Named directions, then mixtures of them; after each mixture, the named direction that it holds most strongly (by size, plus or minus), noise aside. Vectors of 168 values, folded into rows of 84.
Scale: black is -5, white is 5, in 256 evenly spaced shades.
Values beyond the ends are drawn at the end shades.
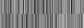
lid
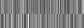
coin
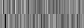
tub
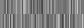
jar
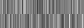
jar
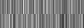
lid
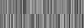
jar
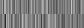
tub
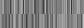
lid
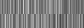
lid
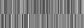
coin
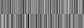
coin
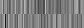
tub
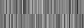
jar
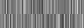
jar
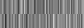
lid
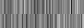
lid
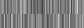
jar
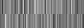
lid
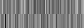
tub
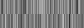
coin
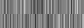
jar
